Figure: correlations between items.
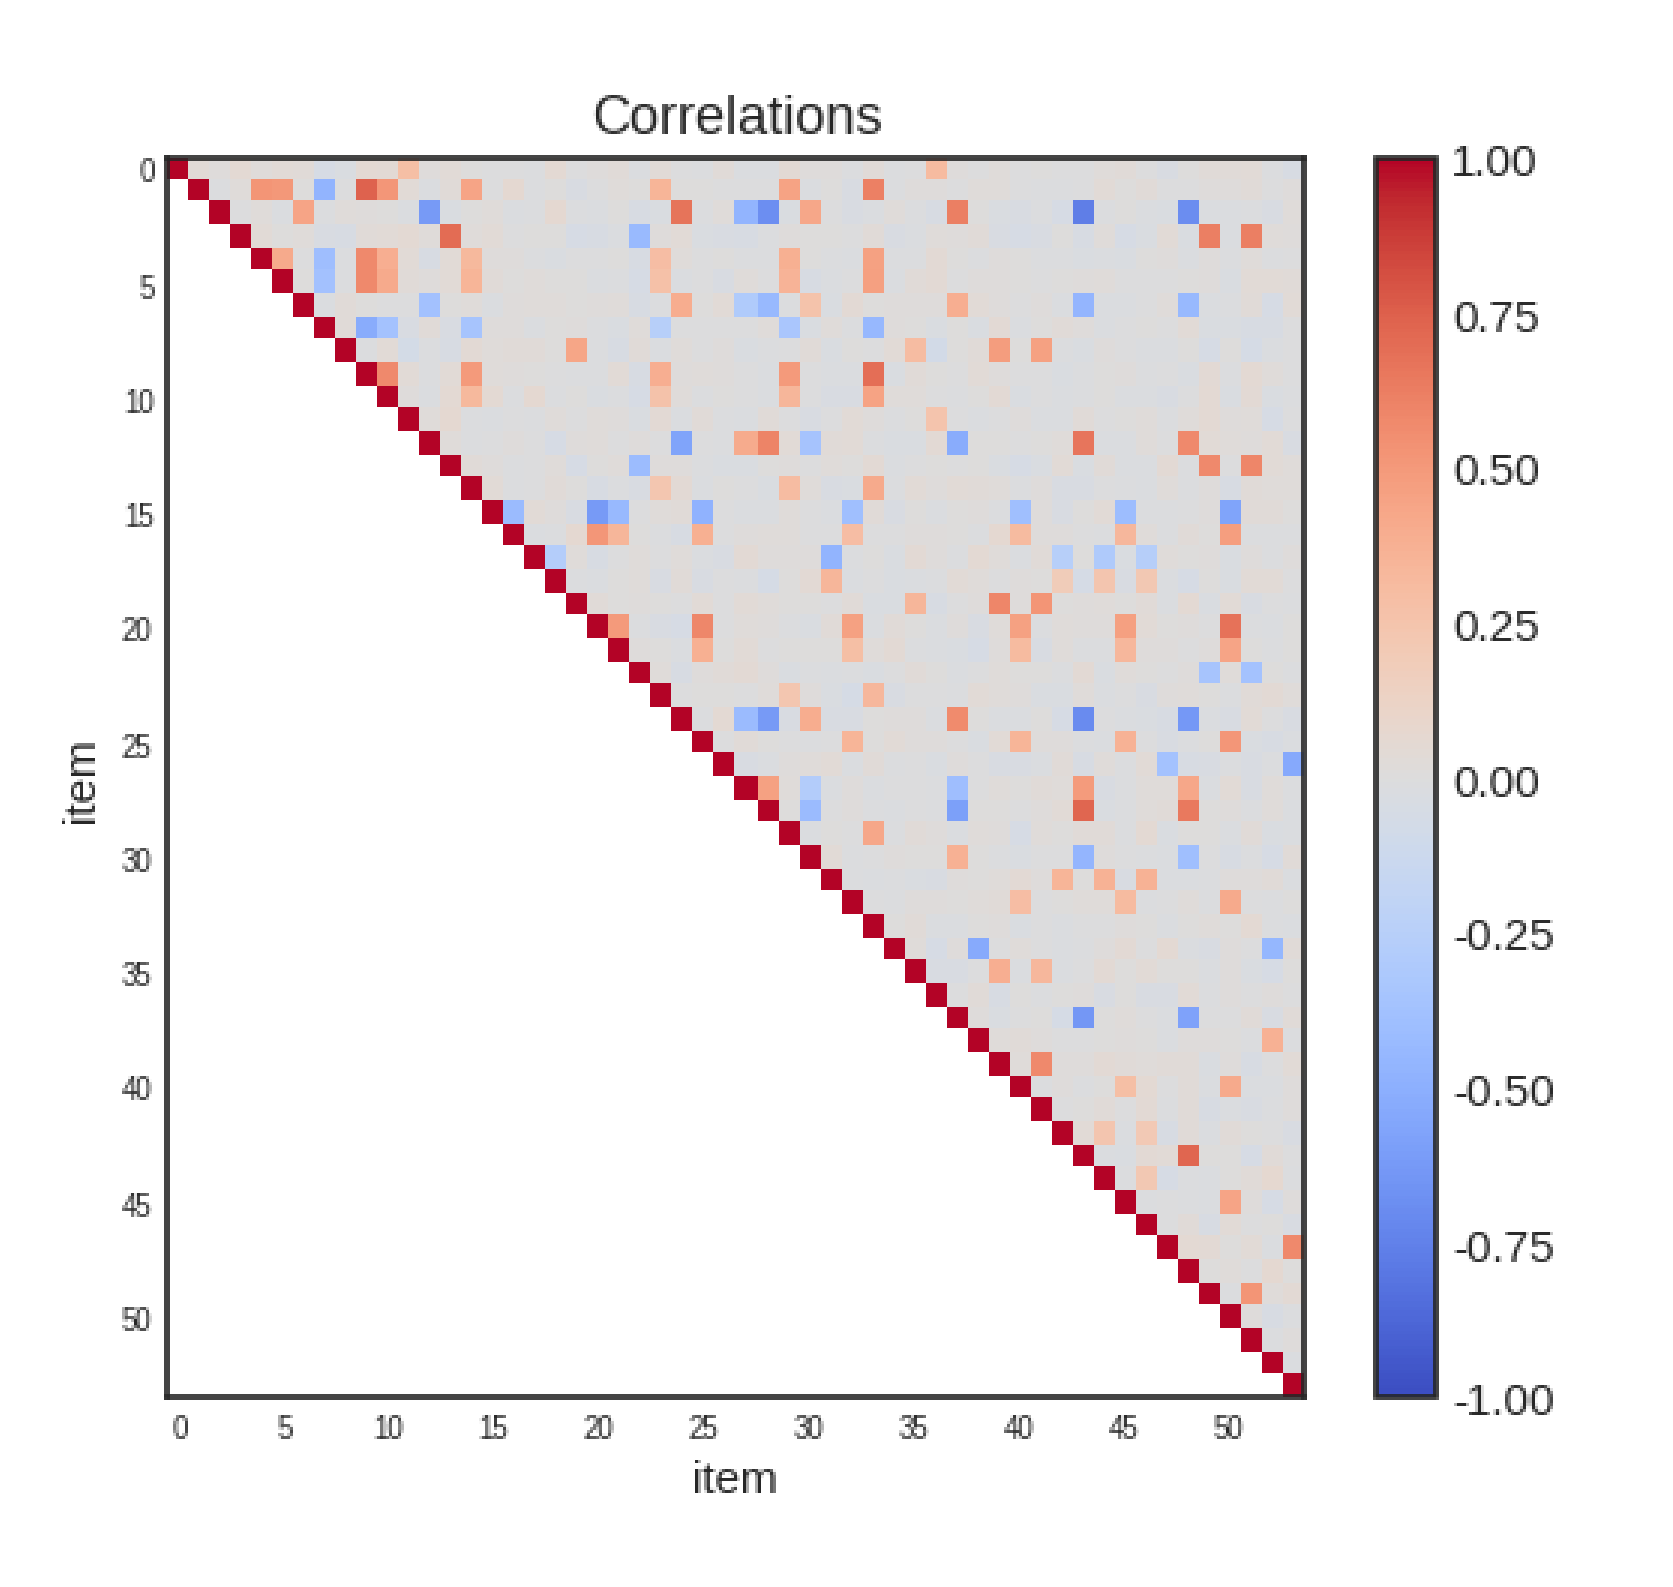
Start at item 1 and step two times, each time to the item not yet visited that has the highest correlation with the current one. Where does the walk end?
33
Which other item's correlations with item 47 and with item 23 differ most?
53
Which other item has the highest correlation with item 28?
43
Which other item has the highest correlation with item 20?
50
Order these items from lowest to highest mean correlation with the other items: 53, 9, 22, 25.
22, 53, 25, 9
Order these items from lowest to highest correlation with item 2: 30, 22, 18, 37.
22, 18, 30, 37
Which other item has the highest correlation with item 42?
31
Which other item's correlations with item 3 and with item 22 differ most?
13
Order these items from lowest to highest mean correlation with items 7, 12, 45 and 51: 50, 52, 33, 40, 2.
2, 33, 52, 40, 50
